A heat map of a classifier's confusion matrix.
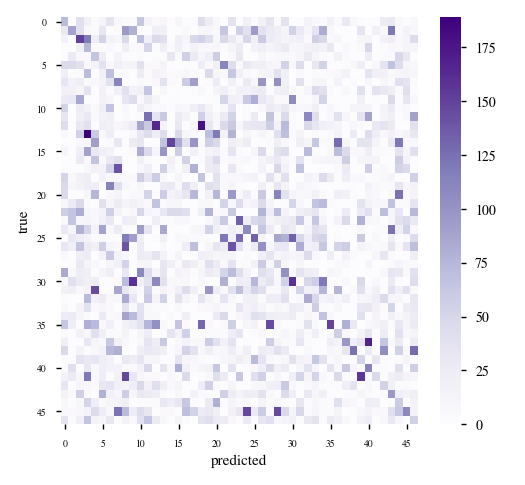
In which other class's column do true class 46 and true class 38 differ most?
42
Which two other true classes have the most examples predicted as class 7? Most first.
17, 45
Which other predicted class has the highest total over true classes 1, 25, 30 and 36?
9
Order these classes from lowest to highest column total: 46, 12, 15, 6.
15, 12, 6, 46
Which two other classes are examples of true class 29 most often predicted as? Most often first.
10, 0
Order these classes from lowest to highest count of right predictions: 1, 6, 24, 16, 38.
16, 6, 1, 24, 38
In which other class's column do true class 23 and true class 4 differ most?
39
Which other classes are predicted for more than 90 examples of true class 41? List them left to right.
3, 8, 39
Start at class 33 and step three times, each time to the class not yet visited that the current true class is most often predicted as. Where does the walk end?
21
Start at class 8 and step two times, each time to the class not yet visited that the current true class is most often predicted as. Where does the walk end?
32
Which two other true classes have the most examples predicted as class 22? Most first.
26, 20
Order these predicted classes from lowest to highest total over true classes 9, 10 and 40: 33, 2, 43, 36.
36, 33, 43, 2
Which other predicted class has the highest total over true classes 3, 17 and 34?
7
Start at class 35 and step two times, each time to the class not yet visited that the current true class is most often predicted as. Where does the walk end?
6
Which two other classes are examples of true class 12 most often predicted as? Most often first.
18, 10
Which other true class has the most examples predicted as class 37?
35
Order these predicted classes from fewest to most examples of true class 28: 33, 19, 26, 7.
33, 7, 19, 26
